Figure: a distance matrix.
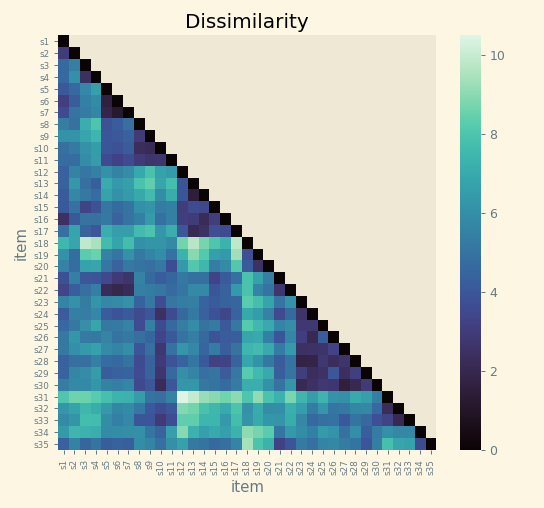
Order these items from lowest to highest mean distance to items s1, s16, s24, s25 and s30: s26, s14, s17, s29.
s29, s26, s14, s17
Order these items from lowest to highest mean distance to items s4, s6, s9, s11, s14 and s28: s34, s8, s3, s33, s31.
s8, s3, s33, s34, s31
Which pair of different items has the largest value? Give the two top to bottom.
s12, s31
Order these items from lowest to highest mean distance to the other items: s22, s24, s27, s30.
s24, s30, s27, s22
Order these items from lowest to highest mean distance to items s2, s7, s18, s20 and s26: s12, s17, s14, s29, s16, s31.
s16, s29, s12, s14, s17, s31
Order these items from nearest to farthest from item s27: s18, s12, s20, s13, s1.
s1, s13, s12, s20, s18
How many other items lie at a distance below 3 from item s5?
3
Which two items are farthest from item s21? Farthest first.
s18, s31
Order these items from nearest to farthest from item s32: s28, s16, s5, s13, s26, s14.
s26, s28, s5, s16, s14, s13
